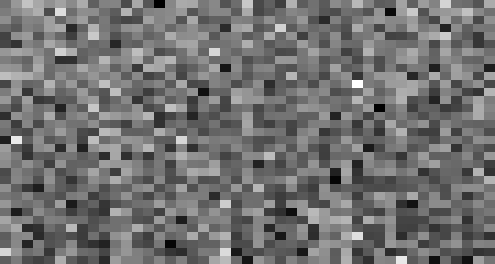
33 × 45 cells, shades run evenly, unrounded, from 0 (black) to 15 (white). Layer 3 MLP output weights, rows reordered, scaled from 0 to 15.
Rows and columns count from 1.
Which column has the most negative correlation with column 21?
22
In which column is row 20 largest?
25
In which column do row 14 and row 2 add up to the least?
36
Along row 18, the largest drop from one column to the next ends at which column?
3
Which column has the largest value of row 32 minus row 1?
21
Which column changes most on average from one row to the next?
45
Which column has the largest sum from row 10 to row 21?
11
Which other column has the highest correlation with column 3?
8
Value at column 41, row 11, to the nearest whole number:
9
